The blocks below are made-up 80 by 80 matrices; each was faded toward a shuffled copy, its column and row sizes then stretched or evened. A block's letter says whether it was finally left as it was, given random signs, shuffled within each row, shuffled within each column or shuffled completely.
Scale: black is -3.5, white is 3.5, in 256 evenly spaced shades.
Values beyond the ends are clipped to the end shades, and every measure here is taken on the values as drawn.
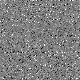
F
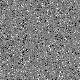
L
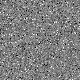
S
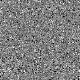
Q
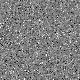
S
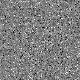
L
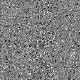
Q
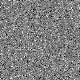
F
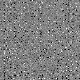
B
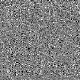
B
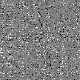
B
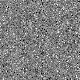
L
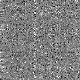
B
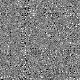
B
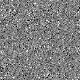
B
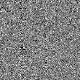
Q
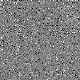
B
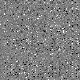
B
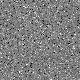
S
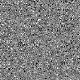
B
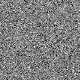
F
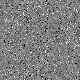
L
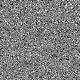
F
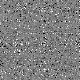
B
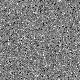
S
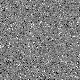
F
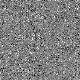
Q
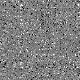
B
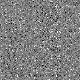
B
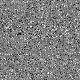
F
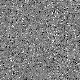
L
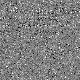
F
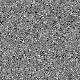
F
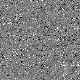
Q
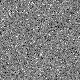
S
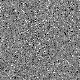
L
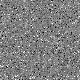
F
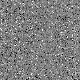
L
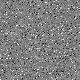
F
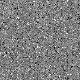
Q
